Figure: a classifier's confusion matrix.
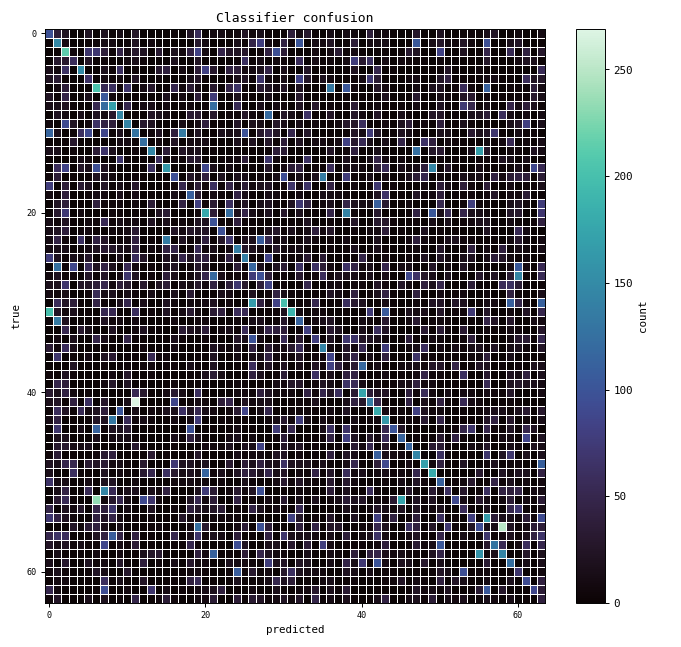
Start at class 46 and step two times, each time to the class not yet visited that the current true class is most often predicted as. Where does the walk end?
60
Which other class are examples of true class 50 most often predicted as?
0
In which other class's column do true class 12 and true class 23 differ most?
15
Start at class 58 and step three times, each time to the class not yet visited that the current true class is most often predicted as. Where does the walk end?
42
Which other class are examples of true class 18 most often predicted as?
43
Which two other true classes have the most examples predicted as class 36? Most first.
6, 37
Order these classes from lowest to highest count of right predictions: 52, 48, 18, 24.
52, 18, 24, 48
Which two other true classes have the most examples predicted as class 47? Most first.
13, 1
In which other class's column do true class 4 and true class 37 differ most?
40
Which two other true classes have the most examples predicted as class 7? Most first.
51, 8
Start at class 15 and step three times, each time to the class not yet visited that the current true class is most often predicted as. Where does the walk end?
38
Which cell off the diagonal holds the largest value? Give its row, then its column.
41, 11
